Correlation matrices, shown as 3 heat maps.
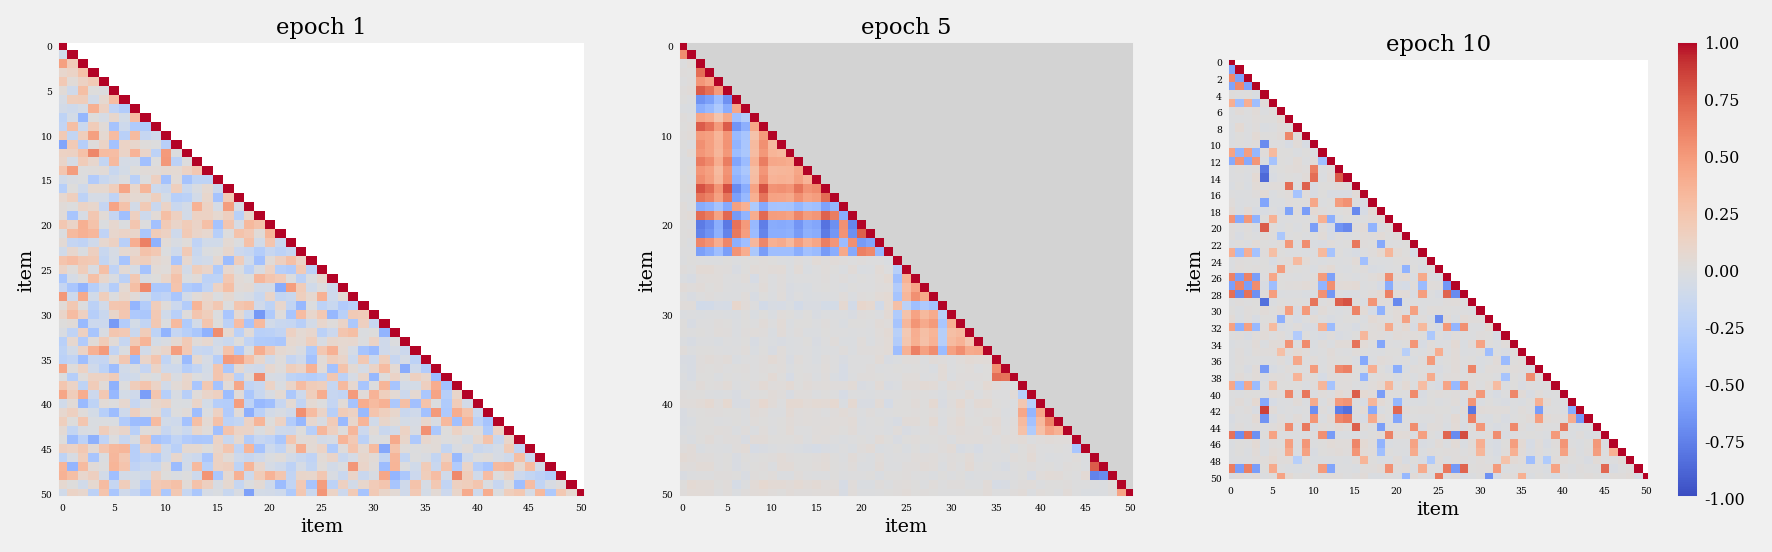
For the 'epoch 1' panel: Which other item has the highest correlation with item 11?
34
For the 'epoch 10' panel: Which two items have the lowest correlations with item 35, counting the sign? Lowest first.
31, 21
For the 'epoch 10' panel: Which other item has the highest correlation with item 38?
36
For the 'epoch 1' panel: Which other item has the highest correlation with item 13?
10
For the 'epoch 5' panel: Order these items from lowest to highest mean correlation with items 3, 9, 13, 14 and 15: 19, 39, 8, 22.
39, 8, 22, 19
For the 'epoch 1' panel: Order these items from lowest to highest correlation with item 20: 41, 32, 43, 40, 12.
40, 32, 41, 43, 12
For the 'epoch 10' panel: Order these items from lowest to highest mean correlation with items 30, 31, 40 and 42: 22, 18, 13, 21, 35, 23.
18, 13, 35, 23, 21, 22
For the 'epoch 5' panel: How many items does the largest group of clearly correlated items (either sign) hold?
22
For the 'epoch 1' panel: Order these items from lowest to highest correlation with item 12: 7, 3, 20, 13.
13, 20, 7, 3
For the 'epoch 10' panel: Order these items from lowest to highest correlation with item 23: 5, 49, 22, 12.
12, 22, 5, 49
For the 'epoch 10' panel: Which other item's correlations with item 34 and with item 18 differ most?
15
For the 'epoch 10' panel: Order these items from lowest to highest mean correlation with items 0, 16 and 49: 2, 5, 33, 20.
20, 33, 5, 2
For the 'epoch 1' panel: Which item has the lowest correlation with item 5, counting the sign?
31
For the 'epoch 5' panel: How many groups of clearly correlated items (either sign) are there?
8
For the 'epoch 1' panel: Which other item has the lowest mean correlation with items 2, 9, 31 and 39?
8
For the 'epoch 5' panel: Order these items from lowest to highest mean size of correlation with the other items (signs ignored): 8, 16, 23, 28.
28, 8, 23, 16
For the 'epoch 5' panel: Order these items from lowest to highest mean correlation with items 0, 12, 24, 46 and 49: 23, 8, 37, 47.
23, 37, 8, 47
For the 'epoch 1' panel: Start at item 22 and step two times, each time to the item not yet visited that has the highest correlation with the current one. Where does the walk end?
27
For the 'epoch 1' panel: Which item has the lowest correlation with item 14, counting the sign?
32
